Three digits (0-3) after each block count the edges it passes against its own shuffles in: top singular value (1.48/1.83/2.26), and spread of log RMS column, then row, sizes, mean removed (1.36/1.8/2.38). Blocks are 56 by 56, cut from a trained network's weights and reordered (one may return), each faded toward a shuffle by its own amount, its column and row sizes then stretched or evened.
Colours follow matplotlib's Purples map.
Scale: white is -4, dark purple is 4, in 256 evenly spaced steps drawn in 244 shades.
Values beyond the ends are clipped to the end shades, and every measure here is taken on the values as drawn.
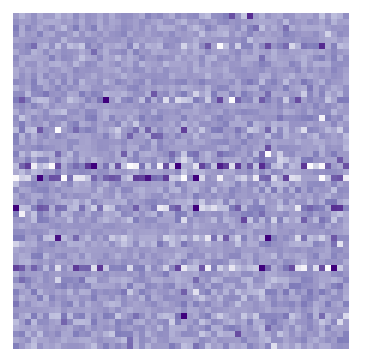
0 0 3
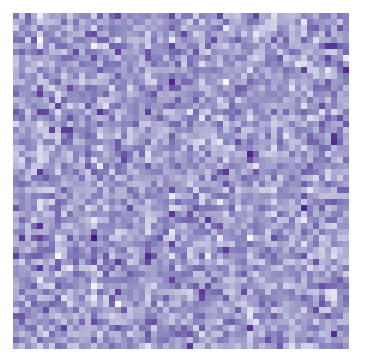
1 2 0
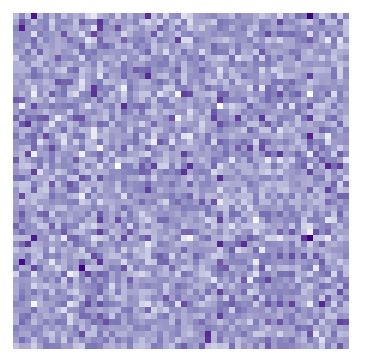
2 2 1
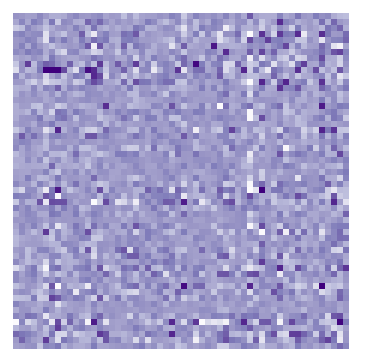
0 3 3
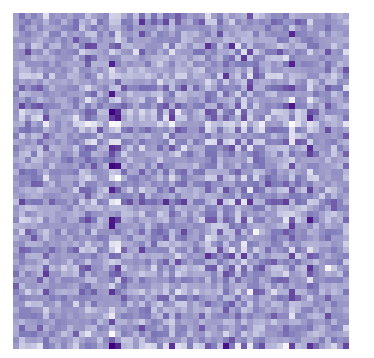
3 3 2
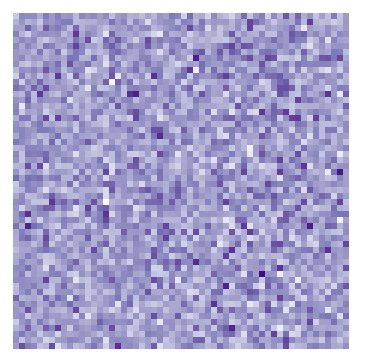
0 2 0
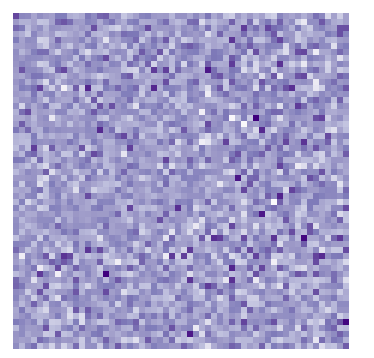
1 1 0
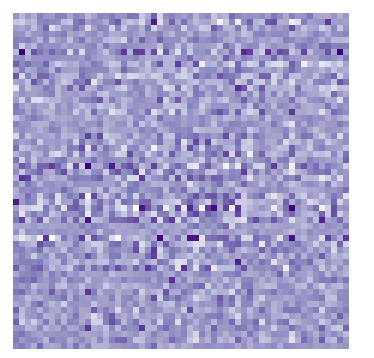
2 1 3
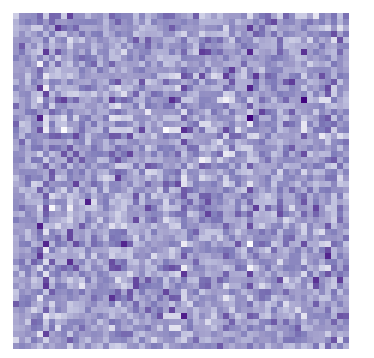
2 2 1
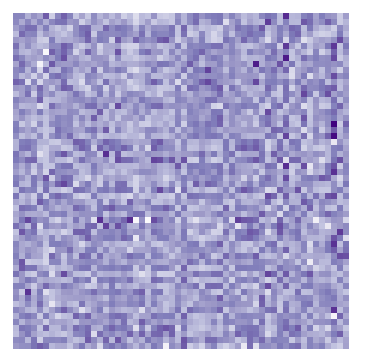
3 1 1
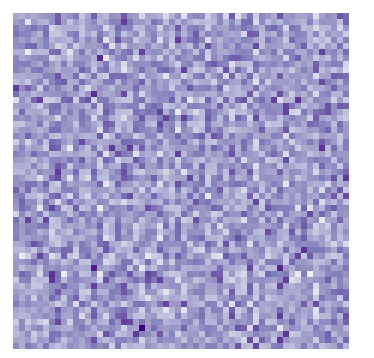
2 1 0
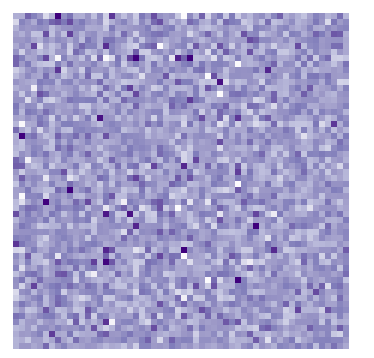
0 1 1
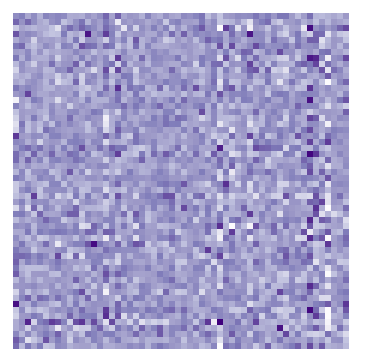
1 3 1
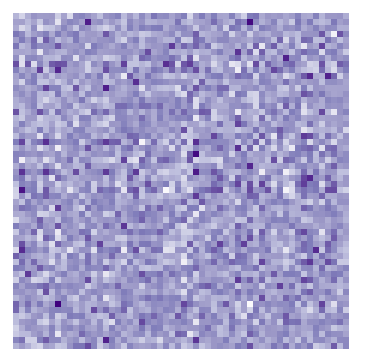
2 2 1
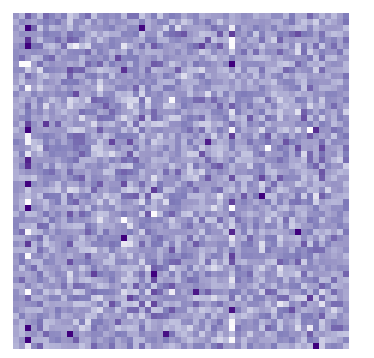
2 2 0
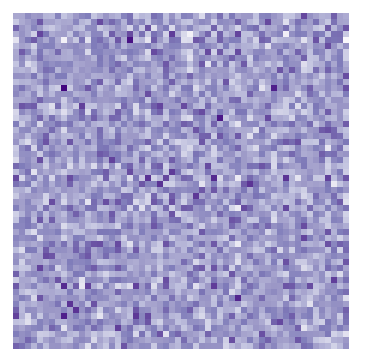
2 1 1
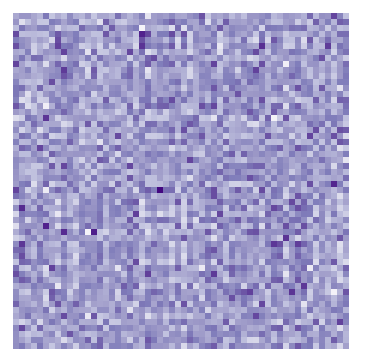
2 1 1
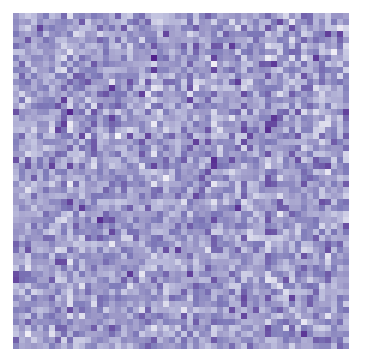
2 2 0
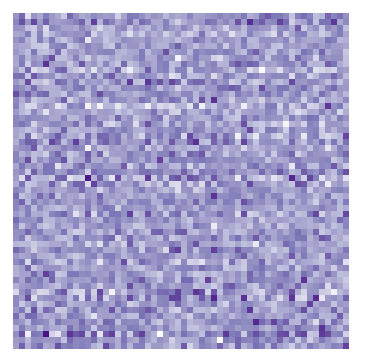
2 1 2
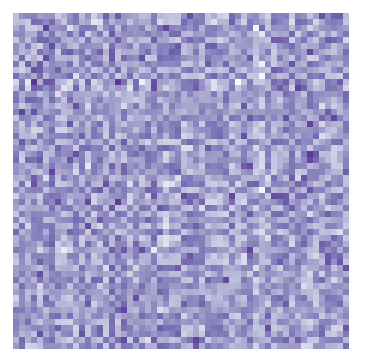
3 0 1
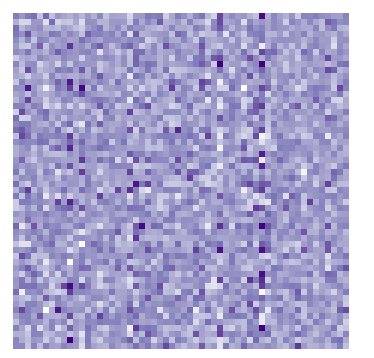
1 3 1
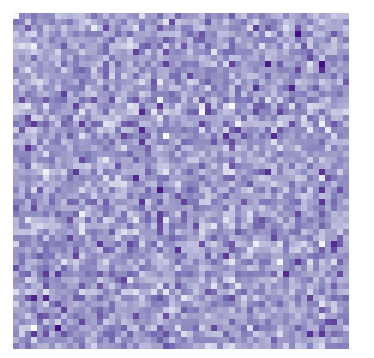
1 2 1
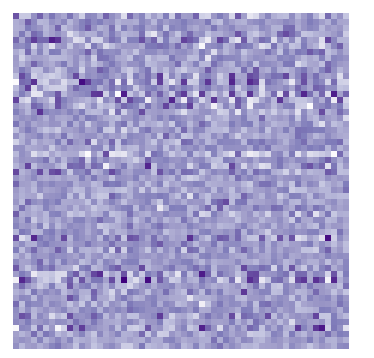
2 0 3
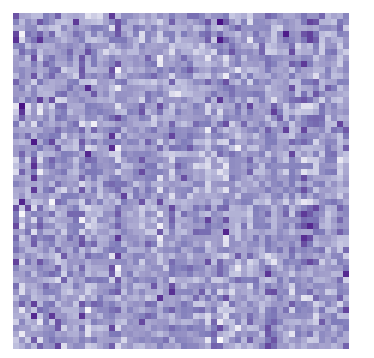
2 3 0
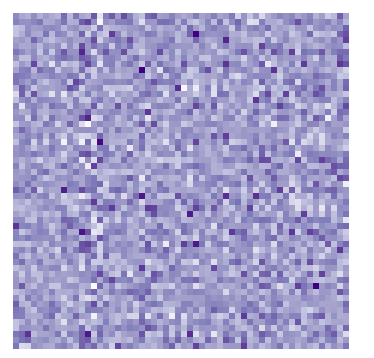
1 2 1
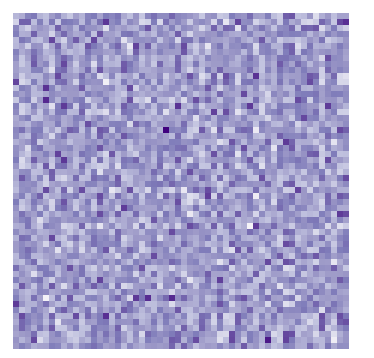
2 0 1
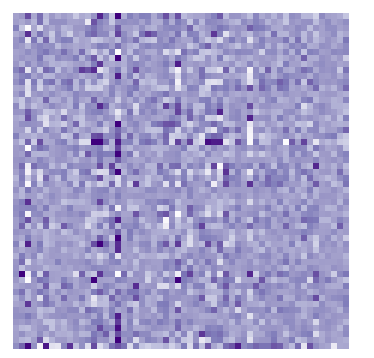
2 3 2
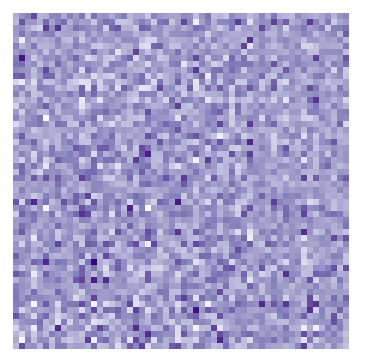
0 3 2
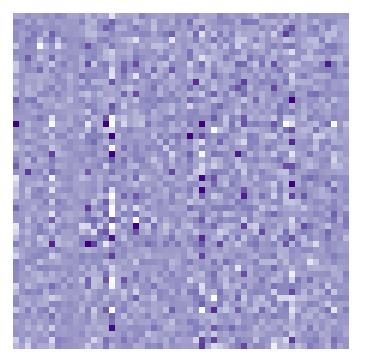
1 3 1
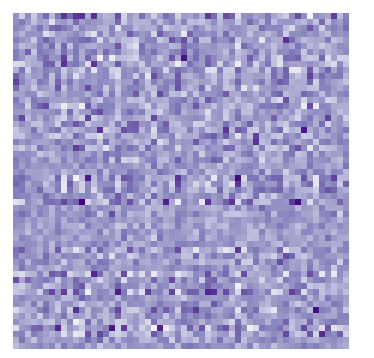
2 1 3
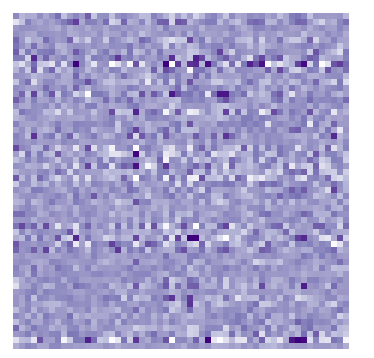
2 2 3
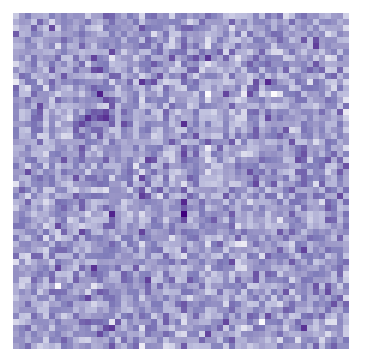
2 1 0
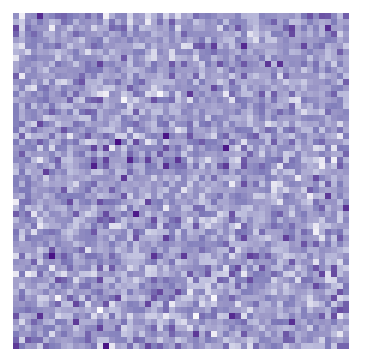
1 0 1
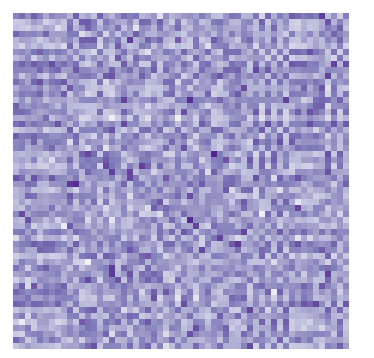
3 0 0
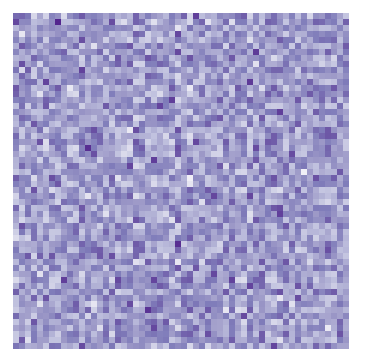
3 1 0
